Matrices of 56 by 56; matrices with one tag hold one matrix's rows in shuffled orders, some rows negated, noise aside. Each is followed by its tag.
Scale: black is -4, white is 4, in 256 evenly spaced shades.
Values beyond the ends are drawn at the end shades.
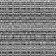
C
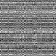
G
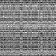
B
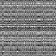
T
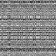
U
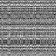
U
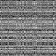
G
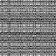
U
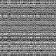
U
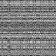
U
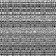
C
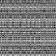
C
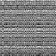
T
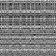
C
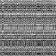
T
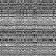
G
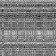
T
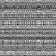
T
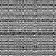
G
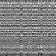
B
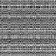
U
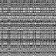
U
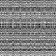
C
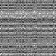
G
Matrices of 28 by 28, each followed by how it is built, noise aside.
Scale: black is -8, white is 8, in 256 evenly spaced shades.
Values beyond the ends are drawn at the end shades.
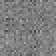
low rank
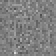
uneven columns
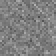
Toeplitz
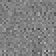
low rank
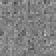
low rank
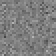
uneven columns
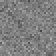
Toeplitz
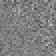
upper triangular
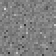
sparse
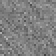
Toeplitz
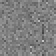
uneven columns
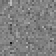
uneven columns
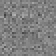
low rank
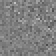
upper triangular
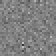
uneven columns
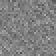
Toeplitz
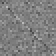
diagonal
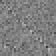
diagonal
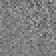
upper triangular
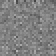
low rank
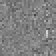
uneven columns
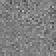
upper triangular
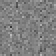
uneven columns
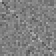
diagonal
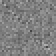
diagonal
